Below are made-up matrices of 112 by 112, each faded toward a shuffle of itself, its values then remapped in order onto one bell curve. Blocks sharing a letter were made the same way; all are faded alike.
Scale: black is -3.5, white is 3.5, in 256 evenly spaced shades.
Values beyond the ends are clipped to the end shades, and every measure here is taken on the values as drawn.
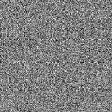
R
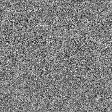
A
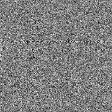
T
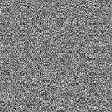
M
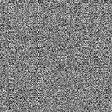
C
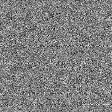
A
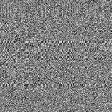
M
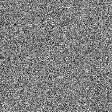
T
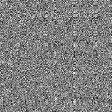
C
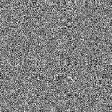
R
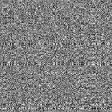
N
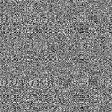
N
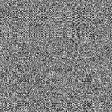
N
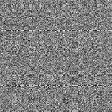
N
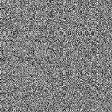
C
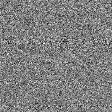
A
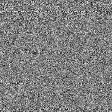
A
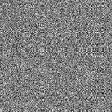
M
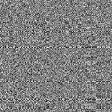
N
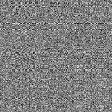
N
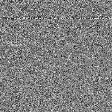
T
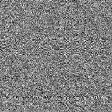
R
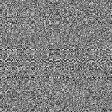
N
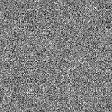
R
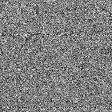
A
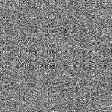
R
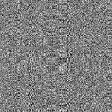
C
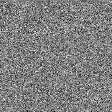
A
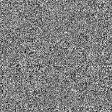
T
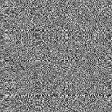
N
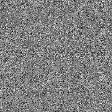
T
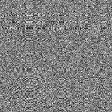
N
